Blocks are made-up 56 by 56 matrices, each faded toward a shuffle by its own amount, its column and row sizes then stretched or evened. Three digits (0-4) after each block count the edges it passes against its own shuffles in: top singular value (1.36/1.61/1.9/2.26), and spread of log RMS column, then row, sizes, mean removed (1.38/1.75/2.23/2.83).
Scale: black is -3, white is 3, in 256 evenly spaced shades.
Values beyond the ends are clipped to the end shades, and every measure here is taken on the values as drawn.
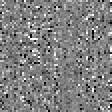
1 3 0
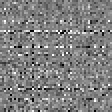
3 2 4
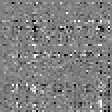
2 3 4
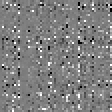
2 4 2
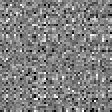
4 2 2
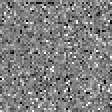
0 1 1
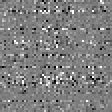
1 2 4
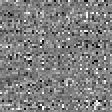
2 2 4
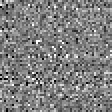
2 2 2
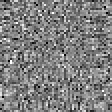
3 0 0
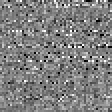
0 0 4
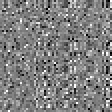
4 3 0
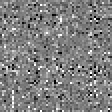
0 3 2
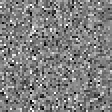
1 2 0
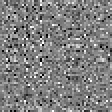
3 2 1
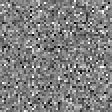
2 1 1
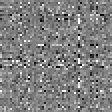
3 3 3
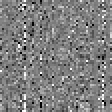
3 4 0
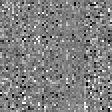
0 4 2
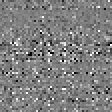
2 2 4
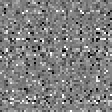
3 2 3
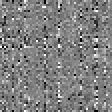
3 4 1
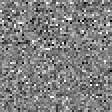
0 0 2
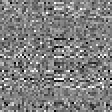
4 0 4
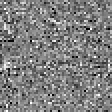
0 2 3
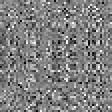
4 2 1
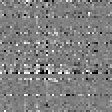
3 2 4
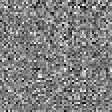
3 2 3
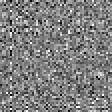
3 2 1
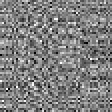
4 1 2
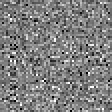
3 2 2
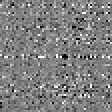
2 2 4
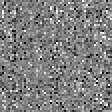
1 3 0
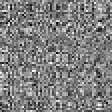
4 1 1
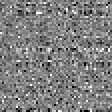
3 2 2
